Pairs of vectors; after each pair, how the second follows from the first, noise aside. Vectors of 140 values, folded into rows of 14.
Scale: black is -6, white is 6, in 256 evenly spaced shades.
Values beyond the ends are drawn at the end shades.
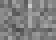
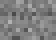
wrapped around, partly zeroed.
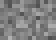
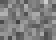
reversed.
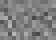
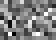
negated, scaled up.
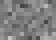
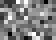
reversed, negated, scaled up.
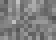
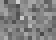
sign-scrambled.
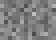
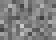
reversed.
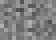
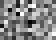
negated, scaled up.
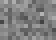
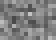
reversed.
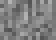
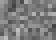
wrapped around, negated.
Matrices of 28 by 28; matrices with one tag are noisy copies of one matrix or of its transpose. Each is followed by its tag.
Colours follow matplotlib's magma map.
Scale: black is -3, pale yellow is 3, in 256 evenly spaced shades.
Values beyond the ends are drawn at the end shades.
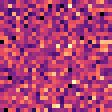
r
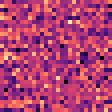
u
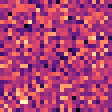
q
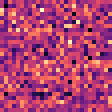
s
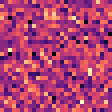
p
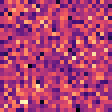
q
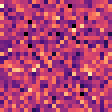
p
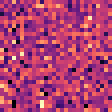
r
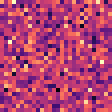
s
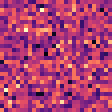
s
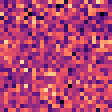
r
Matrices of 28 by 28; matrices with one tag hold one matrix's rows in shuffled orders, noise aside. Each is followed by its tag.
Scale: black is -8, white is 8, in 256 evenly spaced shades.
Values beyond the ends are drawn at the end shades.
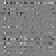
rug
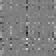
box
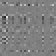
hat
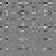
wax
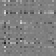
rug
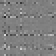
rug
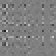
hat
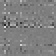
rug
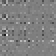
hat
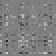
wax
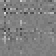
rug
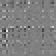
hat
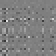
hat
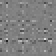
wax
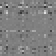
wax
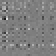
hat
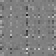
box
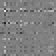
rug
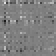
rug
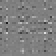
wax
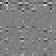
wax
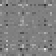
wax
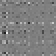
hat
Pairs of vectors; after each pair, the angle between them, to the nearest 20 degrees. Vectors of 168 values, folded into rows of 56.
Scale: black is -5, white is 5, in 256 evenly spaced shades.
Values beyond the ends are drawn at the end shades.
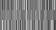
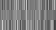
20 degrees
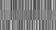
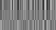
100 degrees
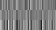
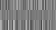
40 degrees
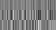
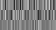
60 degrees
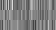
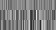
100 degrees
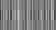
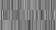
120 degrees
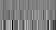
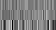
20 degrees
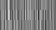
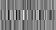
120 degrees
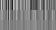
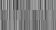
140 degrees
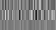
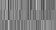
80 degrees
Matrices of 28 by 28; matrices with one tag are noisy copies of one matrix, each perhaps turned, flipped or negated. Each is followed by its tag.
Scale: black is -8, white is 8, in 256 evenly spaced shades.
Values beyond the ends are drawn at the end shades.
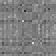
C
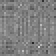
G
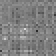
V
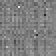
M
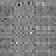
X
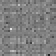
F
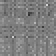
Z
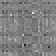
C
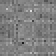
C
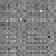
M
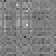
V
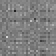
M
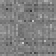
C
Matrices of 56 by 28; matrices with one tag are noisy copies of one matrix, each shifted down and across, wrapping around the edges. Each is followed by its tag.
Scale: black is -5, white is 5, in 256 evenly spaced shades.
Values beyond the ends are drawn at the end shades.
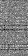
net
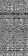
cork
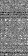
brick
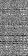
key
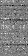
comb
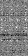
cork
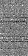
net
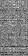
key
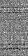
net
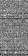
net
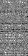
key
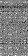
cork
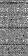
comb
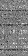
comb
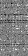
key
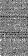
brick
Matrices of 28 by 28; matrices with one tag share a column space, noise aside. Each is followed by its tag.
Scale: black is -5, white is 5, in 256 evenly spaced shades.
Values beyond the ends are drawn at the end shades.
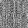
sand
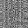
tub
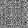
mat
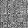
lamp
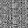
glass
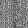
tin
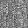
sand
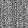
tin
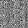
mat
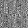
sand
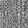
sand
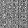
mat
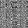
mat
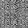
mat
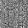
tin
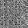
mat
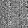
mat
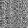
glass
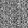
glass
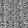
tin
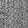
mat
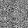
tub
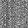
mat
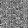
glass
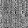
sand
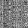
tin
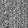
glass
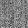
glass
